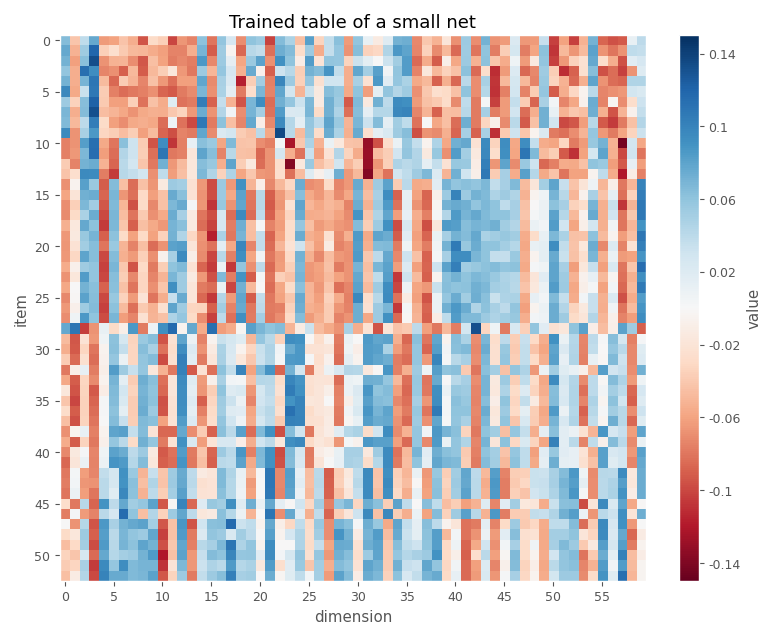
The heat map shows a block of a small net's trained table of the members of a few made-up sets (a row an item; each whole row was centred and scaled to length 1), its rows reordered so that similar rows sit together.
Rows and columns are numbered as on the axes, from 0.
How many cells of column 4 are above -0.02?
25
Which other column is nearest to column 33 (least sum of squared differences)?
59
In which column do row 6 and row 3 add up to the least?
44
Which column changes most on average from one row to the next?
32
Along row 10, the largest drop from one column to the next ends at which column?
11
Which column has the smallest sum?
10
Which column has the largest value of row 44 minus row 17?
21
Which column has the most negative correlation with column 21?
3
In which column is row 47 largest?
17
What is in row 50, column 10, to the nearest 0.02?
-0.12
